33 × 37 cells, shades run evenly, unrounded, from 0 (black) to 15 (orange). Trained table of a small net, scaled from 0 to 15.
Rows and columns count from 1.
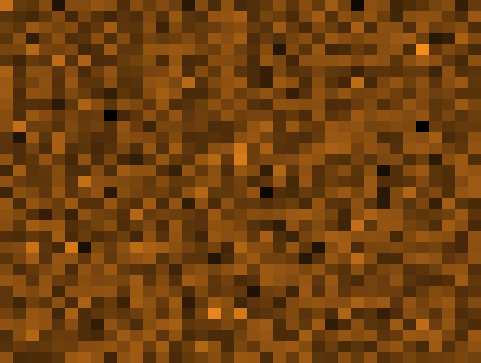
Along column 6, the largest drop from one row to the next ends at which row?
20
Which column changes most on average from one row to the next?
9
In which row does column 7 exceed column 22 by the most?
28
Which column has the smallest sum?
15
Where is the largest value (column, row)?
33, 5
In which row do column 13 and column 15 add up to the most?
8
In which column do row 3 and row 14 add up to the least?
13
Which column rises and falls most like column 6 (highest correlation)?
3
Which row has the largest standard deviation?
23
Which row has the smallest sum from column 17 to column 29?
7
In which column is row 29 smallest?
30
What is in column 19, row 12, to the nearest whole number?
6
